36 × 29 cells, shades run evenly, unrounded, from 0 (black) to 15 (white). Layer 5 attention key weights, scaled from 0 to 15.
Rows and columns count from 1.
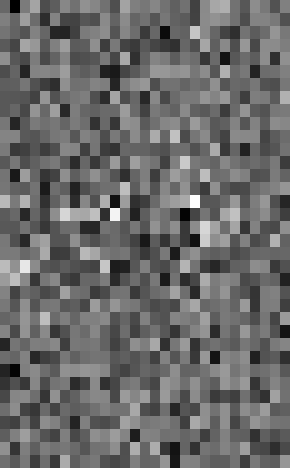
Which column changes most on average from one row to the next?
20
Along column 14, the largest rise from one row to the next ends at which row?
35
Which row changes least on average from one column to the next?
29
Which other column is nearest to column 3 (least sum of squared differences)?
11
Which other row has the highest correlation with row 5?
15
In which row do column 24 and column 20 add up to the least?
19
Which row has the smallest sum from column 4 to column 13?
18
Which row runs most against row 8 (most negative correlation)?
31
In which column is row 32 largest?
14
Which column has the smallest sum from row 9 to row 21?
5
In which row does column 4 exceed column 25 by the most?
1
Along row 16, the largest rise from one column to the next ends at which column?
13
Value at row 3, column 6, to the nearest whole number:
2
